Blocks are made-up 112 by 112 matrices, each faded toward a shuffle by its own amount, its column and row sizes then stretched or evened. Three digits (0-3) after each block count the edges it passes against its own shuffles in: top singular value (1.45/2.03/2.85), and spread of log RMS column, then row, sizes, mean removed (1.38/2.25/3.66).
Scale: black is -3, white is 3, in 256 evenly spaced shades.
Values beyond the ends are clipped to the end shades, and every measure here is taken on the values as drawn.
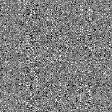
2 2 1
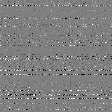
1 1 3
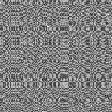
3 1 1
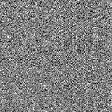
2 1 1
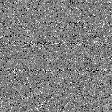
1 0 2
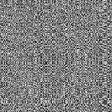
3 2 1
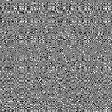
3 0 2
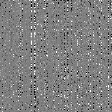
2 3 1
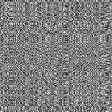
3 1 1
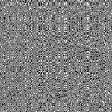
3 2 1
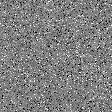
0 0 0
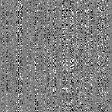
2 3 1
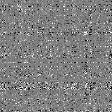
1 2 3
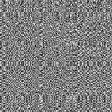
3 2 0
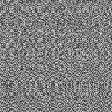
3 0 1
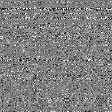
0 1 3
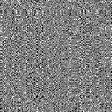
3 2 0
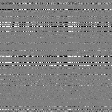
3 0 3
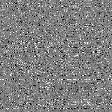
2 0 2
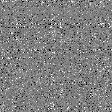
0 1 2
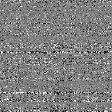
1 1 3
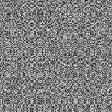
3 0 1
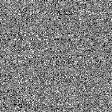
1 1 2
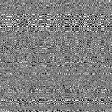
3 0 3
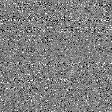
1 1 2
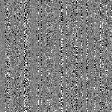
2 3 0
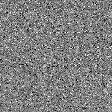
1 0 1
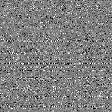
2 0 2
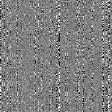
2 3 0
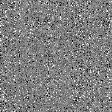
0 2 1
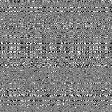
3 0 3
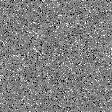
0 0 1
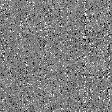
1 2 0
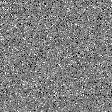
0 0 1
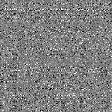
2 0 2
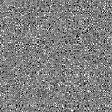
2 1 1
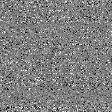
0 1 2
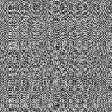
3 2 1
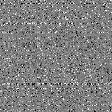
2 0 2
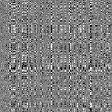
3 3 2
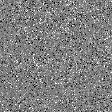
0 1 1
